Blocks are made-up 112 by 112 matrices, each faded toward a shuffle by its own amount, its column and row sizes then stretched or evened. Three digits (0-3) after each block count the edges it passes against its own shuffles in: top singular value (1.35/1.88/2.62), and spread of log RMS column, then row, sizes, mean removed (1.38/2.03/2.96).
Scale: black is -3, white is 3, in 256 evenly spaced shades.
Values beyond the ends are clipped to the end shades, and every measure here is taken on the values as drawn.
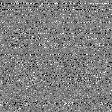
1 0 3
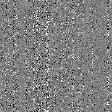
0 3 0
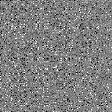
2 1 1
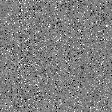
0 2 0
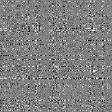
2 3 3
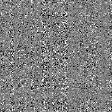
0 3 2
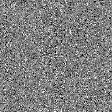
1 2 0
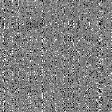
2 3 1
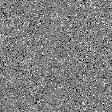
1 2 0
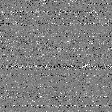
0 0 3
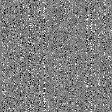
1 3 0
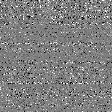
1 0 3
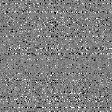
2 1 3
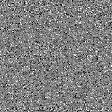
2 0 1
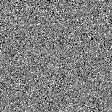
1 0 0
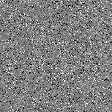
1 0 1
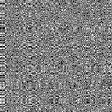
3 2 2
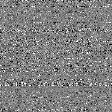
1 1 3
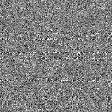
2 1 2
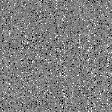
1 2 1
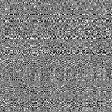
3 0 3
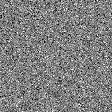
1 0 0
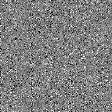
1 2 1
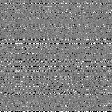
3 0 3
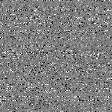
1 0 3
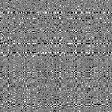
3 2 3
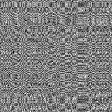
3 1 1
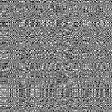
3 0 3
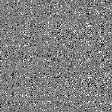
2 2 2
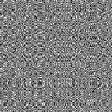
3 2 0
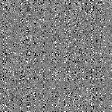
2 3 2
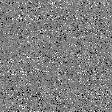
0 1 2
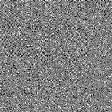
2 0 1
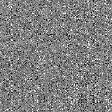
2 2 1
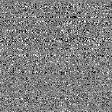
1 2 3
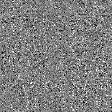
0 2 1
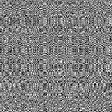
3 1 2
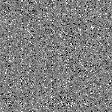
0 2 1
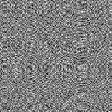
3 0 0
